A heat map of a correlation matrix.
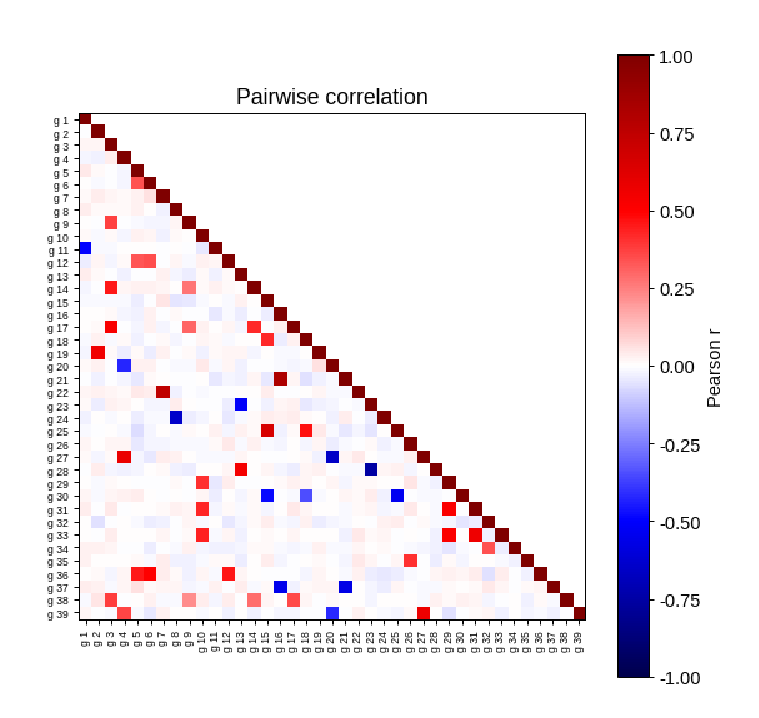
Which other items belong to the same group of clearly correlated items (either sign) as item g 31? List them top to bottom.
g 10, g 29, g 33
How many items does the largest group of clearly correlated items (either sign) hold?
5
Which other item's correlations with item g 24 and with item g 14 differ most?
g 8
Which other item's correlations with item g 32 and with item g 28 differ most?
g 23
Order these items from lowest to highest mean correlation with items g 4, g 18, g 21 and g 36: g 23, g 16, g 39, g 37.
g 37, g 23, g 39, g 16
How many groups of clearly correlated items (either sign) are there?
13
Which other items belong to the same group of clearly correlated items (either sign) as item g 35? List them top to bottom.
g 26
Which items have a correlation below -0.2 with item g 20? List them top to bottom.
g 4, g 27, g 39
